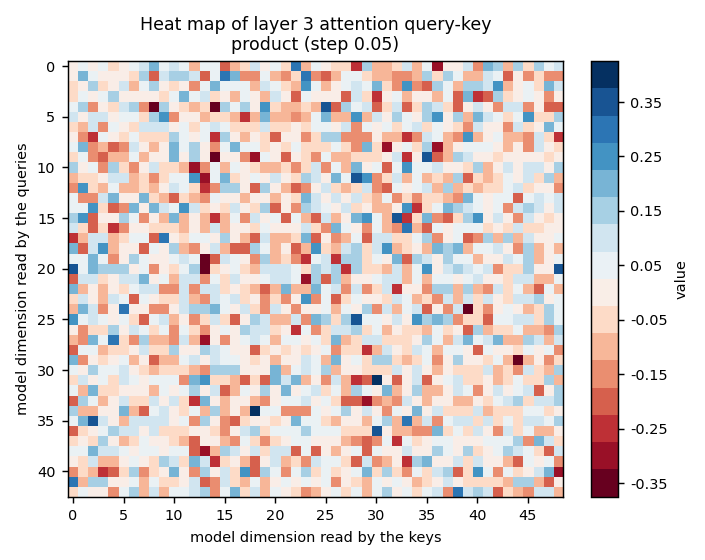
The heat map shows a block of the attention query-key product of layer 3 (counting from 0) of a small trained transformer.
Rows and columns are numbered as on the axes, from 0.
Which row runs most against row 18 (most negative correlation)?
8
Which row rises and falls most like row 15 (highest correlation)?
9
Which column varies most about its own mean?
13
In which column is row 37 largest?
46
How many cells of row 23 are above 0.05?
13
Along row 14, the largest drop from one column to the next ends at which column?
34
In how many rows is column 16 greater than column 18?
23
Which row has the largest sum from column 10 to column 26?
11
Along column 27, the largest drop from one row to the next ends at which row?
20
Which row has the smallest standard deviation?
6
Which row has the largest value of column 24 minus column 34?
14
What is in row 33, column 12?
-0.25
